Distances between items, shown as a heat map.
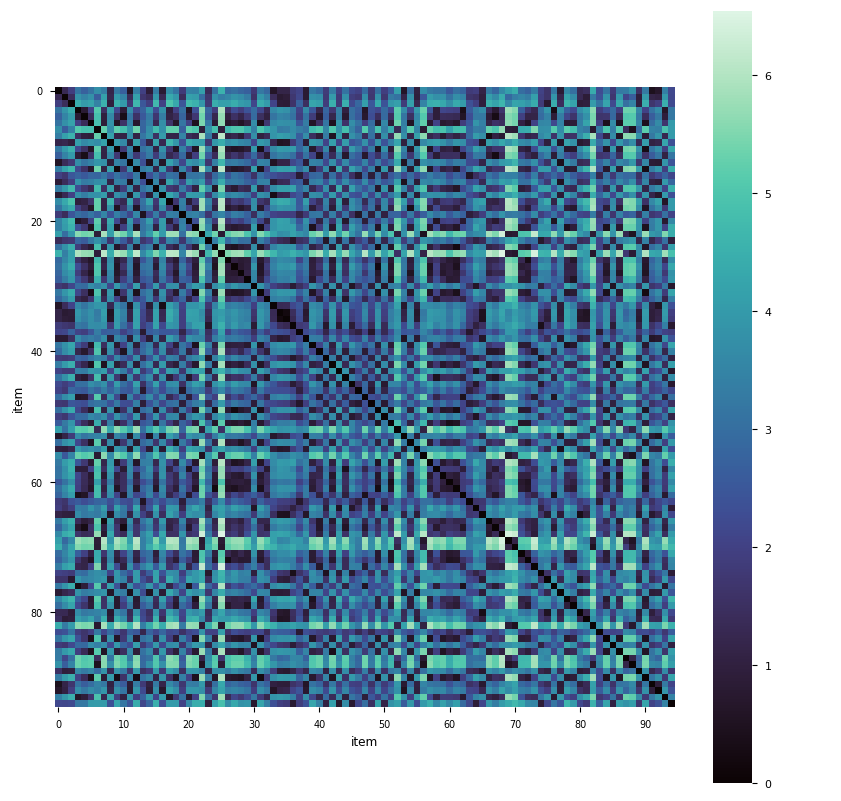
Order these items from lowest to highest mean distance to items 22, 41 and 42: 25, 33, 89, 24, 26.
89, 26, 24, 33, 25
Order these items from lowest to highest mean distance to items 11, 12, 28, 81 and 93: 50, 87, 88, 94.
50, 94, 87, 88
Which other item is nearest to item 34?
35
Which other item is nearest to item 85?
30
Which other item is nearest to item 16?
33
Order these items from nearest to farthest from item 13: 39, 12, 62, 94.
94, 62, 39, 12
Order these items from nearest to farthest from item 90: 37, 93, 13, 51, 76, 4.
51, 4, 93, 76, 37, 13
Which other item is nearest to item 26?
72
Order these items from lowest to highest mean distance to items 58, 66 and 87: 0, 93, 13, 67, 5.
67, 93, 5, 13, 0
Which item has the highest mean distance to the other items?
25
